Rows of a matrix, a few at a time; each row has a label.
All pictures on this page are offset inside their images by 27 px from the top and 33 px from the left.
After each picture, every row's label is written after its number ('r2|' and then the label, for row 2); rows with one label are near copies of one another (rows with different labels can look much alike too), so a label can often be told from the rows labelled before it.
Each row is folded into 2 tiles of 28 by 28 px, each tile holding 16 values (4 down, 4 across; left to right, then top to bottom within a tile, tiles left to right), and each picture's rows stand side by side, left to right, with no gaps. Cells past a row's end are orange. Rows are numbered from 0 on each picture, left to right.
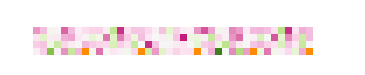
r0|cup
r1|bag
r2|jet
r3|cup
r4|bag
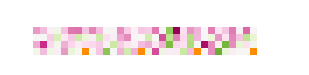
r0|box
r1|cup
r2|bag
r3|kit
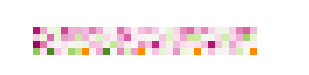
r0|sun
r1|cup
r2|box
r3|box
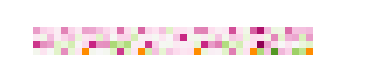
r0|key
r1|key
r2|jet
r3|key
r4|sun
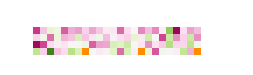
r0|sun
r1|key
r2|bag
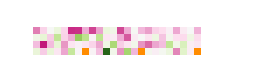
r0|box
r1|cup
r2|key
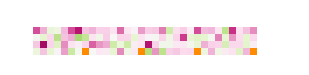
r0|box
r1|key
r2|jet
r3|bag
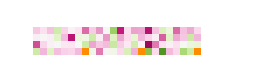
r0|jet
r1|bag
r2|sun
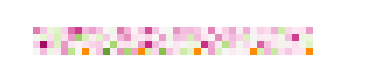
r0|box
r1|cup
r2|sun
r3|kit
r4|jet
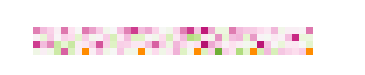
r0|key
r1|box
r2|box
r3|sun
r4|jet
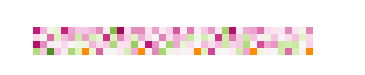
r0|sun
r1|bag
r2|kit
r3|bag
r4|key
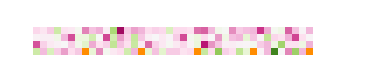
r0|jet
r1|bag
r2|jet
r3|sun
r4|cup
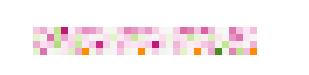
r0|bag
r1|box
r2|box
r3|cup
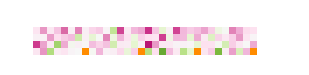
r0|kit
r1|bag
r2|sun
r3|cup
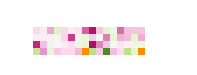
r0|jet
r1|sun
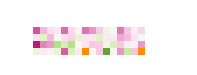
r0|key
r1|cup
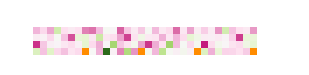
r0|jet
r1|cup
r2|kit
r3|jet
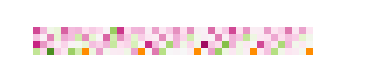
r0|sun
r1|bag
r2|kit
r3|kit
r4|kit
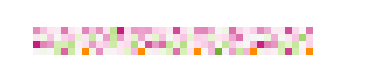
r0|key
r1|bag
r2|key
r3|cup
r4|key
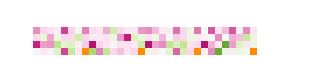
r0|key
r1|jet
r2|key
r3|kit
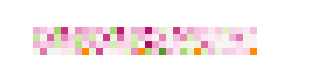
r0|bag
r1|bag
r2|sun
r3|jet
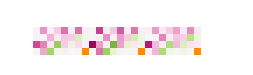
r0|kit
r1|kit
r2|kit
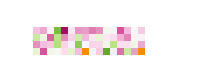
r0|bag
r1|cup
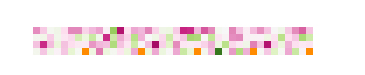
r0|box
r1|bag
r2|box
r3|cup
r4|box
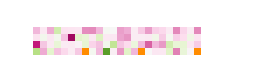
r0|jet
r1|cup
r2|key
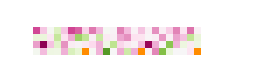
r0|box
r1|cup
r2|kit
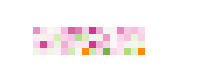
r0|box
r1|sun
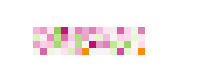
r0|bag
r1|key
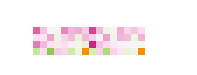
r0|sun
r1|sun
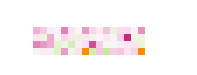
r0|key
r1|jet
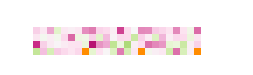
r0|jet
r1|key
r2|key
